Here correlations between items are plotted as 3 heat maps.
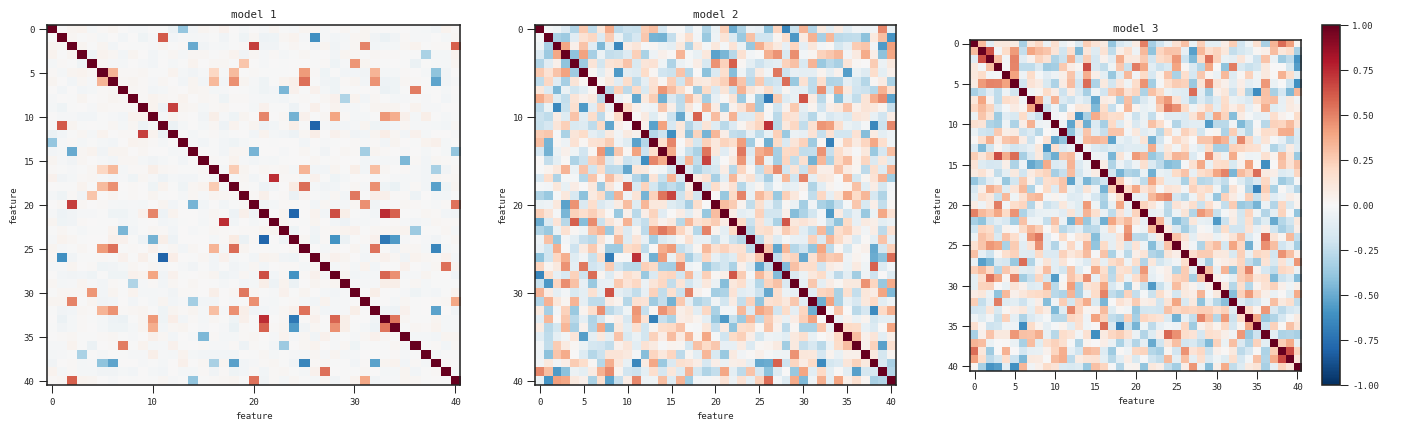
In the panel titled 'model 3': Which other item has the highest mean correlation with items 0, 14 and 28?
21
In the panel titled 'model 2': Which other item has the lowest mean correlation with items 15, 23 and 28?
12
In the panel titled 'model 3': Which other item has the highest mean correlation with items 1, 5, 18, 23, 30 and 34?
2
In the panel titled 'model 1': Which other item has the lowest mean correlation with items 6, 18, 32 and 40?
38
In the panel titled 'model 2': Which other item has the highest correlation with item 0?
39
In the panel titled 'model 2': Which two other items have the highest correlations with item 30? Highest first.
8, 17
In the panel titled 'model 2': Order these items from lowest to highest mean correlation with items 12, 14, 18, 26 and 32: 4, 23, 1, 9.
1, 4, 9, 23
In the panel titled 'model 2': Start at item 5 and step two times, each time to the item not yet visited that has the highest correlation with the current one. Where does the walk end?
38
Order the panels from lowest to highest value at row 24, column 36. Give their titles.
model 2, model 1, model 3
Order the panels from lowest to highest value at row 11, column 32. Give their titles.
model 1, model 3, model 2
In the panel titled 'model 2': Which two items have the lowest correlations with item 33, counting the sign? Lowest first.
13, 21
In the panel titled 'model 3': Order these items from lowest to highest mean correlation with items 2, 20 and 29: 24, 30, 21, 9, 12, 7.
7, 9, 24, 30, 12, 21
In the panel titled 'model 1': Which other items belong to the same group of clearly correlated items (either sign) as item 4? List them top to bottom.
19, 30
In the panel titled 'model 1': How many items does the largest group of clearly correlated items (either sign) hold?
7
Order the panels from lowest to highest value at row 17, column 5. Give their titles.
model 2, model 3, model 1
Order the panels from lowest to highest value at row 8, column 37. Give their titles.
model 3, model 1, model 2
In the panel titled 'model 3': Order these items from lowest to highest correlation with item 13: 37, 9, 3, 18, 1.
9, 1, 37, 18, 3
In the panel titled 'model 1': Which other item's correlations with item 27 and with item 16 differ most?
39
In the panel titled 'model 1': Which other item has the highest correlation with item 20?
2
